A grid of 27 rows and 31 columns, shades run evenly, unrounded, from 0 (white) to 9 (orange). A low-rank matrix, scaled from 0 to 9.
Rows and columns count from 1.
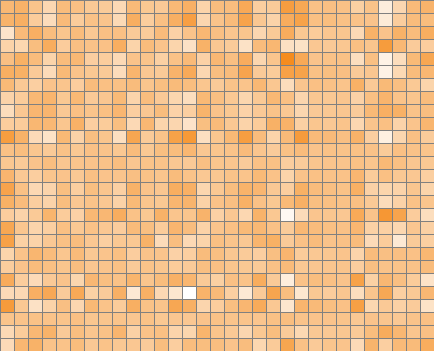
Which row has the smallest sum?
23
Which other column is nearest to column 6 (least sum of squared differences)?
16
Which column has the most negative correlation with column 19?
31
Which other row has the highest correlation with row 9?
26
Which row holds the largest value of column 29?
17
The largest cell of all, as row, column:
5, 21
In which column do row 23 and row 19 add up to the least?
14
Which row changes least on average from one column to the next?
25
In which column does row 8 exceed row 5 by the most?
28
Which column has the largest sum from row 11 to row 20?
1
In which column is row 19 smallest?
29
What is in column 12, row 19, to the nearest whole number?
3
